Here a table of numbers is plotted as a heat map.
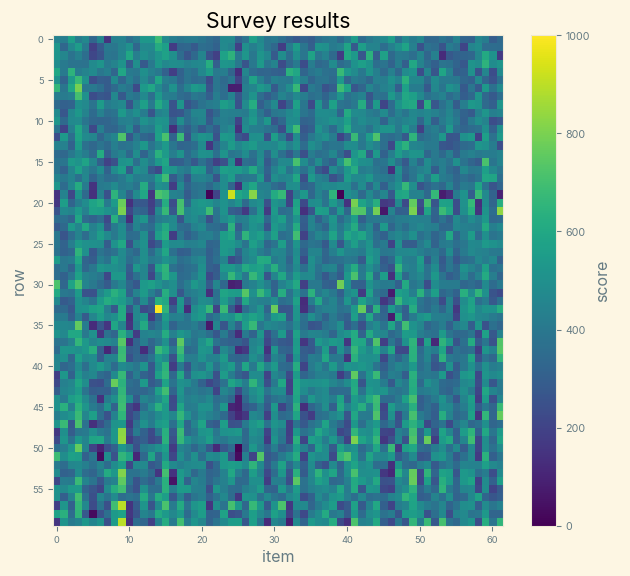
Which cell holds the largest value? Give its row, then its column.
33, 14
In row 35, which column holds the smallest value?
21
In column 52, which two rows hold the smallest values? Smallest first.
37, 49
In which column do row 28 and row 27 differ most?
24
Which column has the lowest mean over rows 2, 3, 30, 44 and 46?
25
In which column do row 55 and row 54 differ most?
16
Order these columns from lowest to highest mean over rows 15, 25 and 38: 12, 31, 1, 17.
12, 1, 31, 17
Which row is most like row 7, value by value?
5
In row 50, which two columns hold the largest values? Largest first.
3, 46
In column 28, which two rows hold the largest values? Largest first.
51, 31
